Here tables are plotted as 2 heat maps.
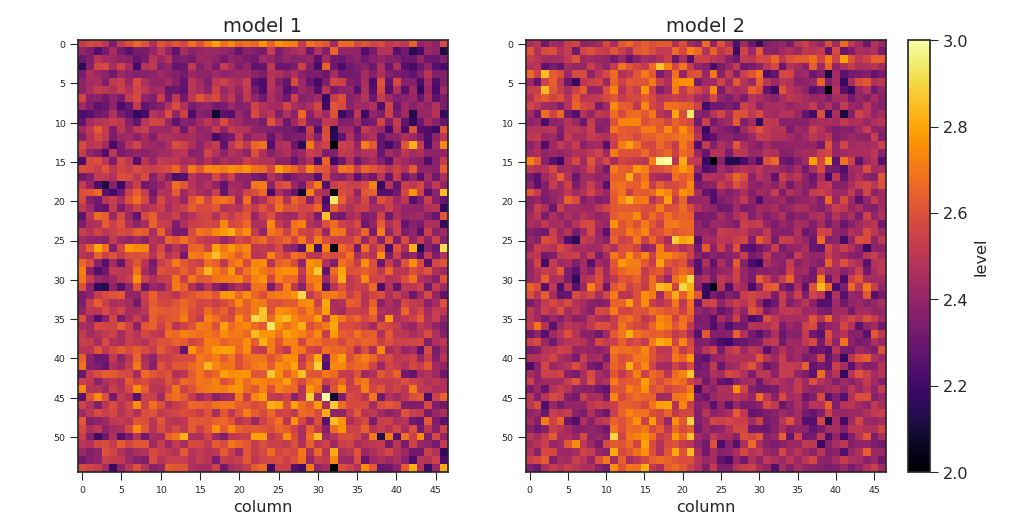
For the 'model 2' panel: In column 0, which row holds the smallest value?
41
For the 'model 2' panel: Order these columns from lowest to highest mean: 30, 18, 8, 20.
30, 8, 18, 20
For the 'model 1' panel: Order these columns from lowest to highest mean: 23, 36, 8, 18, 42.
42, 8, 36, 18, 23
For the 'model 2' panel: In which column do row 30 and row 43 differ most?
6
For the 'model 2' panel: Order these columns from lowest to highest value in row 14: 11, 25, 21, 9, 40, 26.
26, 40, 25, 9, 21, 11
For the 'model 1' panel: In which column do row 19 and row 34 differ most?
28
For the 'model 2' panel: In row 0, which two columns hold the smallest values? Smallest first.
30, 27
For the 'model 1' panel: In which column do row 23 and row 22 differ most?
46
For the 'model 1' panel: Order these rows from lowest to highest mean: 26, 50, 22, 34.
22, 50, 26, 34
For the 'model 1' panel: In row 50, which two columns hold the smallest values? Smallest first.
38, 2
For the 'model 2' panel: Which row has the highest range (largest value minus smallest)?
15
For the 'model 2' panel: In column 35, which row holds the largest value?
2
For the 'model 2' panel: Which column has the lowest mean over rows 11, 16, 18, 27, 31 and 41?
23
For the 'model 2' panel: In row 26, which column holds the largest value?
17
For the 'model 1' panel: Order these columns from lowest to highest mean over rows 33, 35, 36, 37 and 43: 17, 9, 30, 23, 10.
10, 9, 17, 30, 23
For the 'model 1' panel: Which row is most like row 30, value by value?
44
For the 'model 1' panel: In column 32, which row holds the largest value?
20
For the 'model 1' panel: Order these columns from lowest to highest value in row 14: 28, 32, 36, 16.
32, 28, 36, 16
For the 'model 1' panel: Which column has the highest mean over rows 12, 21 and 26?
29
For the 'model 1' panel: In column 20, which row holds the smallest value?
1
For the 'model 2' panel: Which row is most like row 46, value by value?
3
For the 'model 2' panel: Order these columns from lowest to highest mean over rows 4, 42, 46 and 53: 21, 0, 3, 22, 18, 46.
46, 22, 3, 0, 18, 21
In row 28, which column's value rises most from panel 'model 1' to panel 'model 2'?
3
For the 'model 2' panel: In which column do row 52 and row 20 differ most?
21
